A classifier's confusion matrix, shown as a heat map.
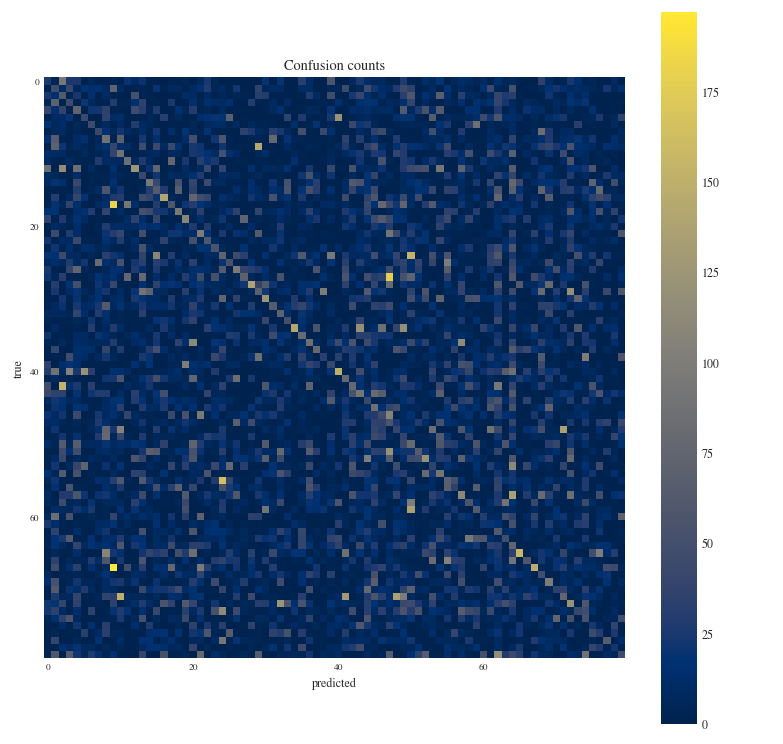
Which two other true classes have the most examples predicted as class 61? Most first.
48, 45
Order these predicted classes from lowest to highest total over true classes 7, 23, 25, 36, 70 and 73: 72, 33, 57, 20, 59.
33, 59, 72, 20, 57
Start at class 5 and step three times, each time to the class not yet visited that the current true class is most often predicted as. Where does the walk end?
1
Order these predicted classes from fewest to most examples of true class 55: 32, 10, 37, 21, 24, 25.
37, 32, 21, 25, 10, 24
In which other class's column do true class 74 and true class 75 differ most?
70
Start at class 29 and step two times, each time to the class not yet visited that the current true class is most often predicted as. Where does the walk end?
32
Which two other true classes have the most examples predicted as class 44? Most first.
52, 70
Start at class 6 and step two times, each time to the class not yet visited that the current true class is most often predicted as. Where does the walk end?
50
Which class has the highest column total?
64
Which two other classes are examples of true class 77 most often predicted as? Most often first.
24, 1
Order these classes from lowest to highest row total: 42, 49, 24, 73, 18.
49, 18, 42, 73, 24
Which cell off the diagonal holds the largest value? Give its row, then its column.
67, 9
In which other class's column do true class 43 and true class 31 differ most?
54
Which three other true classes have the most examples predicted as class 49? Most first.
34, 71, 17
